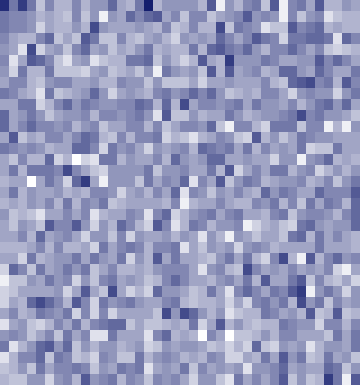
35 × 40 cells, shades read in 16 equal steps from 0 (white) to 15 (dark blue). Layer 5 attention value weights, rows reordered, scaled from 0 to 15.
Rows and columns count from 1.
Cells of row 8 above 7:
13
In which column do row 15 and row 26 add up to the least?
9
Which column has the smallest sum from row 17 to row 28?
1
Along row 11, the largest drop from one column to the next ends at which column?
20
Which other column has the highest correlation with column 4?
16
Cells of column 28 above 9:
4
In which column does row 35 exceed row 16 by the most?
37
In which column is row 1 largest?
17
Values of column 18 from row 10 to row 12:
5 2 8
